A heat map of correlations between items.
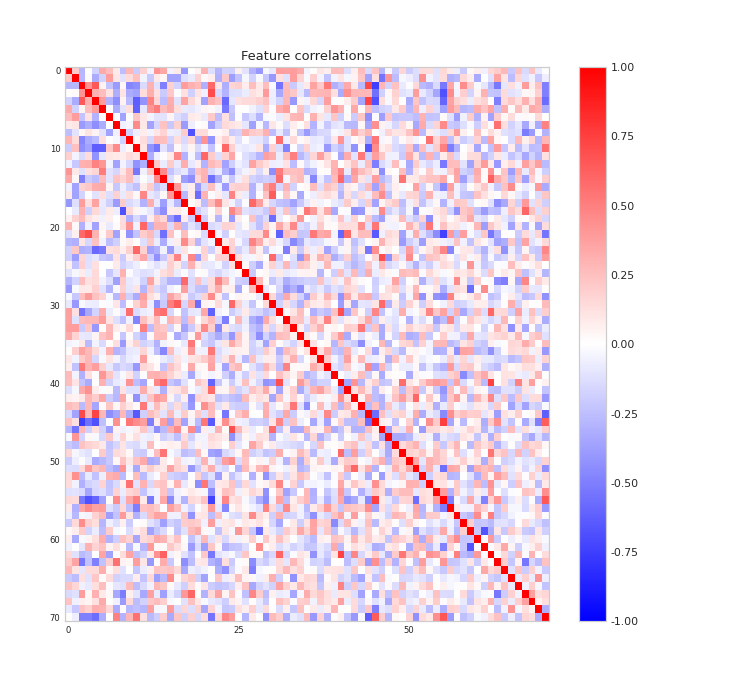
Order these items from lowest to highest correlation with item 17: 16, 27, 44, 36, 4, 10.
16, 10, 36, 44, 4, 27
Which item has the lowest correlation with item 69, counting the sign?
45
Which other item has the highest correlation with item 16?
30
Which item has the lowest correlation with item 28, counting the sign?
59
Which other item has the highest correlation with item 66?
40
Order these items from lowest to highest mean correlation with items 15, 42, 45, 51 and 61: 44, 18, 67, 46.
18, 67, 46, 44
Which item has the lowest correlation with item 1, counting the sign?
46
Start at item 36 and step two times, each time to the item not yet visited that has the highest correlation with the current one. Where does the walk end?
3
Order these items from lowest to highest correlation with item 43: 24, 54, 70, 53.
54, 24, 70, 53
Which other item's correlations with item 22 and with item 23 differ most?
4
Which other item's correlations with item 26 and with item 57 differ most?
27
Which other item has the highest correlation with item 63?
7
